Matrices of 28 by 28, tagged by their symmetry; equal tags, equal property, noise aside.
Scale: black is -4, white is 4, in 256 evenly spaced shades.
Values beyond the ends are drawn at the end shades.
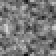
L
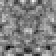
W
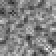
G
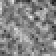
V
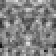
W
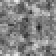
L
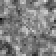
V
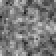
L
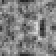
L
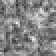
V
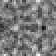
L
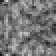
L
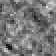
V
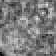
V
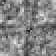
G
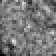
V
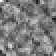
V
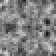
L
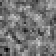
V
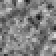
V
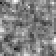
V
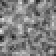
G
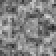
L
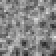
G
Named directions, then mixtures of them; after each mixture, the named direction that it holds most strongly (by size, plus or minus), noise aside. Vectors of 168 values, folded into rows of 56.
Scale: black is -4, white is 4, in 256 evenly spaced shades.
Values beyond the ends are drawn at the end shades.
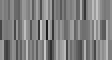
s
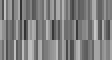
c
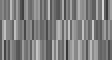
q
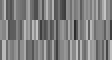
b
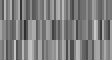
c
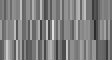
s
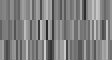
s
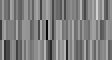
s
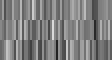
c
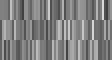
q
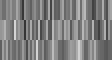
q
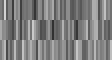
c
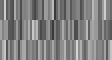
b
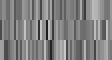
s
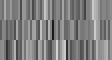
s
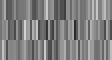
b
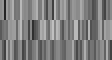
b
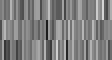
q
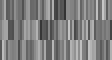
b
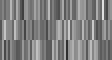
q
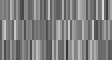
q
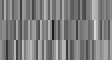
c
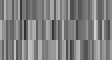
c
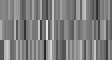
s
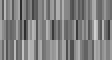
c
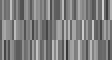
q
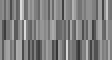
q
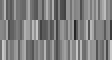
b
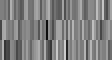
q
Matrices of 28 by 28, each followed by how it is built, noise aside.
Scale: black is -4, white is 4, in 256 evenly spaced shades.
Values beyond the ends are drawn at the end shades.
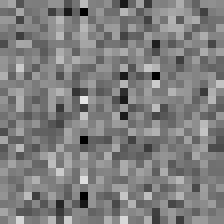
uneven columns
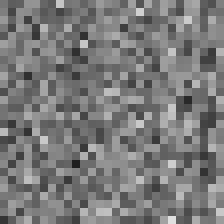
repeating rows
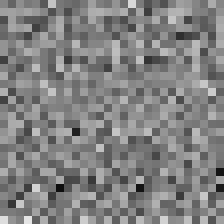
repeating columns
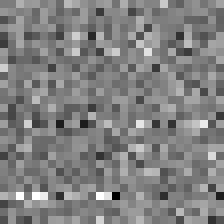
uneven rows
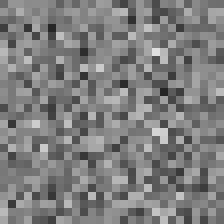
repeating rows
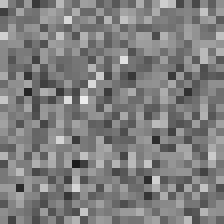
repeating columns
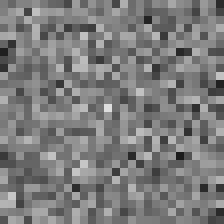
repeating rows
